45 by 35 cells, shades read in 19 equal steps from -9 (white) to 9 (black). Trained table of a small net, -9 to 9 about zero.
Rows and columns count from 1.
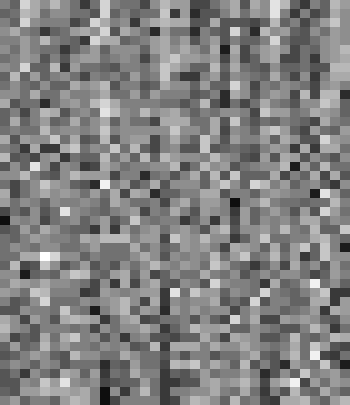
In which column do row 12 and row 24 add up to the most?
5
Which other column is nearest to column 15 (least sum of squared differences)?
6
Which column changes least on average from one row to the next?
17
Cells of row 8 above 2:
5
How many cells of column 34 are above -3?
33
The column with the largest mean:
23
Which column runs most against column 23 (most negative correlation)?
10
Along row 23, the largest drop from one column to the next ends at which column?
25
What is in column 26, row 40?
-3
